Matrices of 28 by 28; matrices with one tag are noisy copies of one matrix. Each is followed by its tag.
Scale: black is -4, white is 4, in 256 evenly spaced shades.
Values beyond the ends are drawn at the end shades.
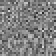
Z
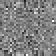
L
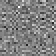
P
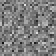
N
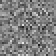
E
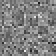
N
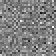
P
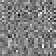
Z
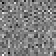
Z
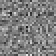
E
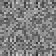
L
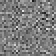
P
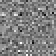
E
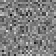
E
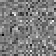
E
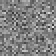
P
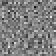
Z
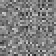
E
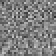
Z
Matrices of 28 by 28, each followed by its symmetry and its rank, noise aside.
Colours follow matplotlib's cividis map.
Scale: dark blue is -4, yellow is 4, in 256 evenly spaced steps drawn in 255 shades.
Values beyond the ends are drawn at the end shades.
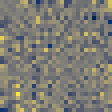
antisymmetric, rank six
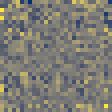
no symmetry, rank seven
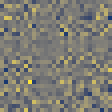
no symmetry, rank six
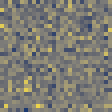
no symmetry, rank eight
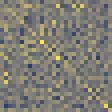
symmetric, rank six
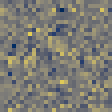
antisymmetric, rank six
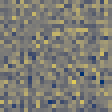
antisymmetric, rank eight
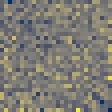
symmetric, rank six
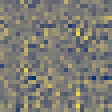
antisymmetric, rank eight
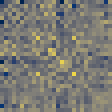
symmetric, rank eight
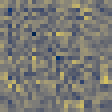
symmetric, rank six
